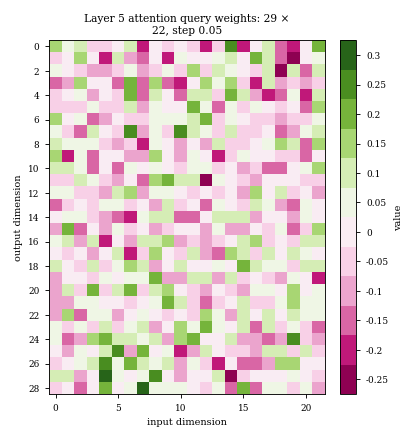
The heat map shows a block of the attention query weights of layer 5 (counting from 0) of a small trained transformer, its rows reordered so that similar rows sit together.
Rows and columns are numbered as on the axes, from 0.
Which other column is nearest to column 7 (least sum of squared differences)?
20
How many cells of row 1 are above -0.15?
17
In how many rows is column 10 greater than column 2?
11
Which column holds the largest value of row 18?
15
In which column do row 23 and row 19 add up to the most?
12
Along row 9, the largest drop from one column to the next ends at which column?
1
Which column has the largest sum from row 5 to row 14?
8
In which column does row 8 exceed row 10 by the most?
18
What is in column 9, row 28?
0.05
